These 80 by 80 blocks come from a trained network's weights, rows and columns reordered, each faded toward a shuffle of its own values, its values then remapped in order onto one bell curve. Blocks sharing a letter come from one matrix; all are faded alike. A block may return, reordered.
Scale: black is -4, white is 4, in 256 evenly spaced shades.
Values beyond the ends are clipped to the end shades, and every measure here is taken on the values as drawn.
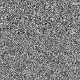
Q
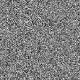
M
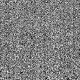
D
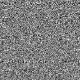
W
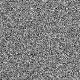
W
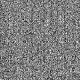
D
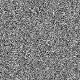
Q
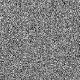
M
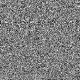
W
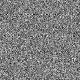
Q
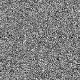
Q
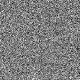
M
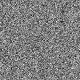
Q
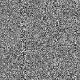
M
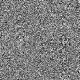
M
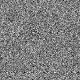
W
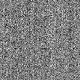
D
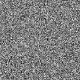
M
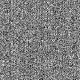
D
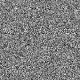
W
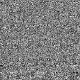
W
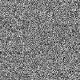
M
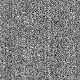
D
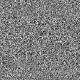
W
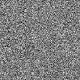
M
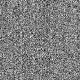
D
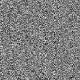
M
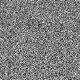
W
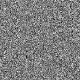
M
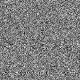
W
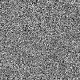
Q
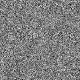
W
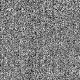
D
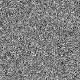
Q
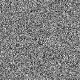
Q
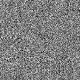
Q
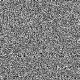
W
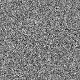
Q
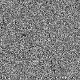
W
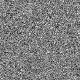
W
